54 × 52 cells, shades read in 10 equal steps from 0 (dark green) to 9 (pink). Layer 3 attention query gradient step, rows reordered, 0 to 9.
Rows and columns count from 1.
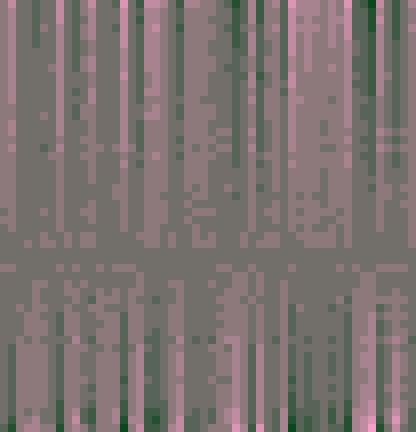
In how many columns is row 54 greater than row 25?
25
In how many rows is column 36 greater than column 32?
18
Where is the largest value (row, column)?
54, 47
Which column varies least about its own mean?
7
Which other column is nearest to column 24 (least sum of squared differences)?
21
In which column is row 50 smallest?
37
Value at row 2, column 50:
2
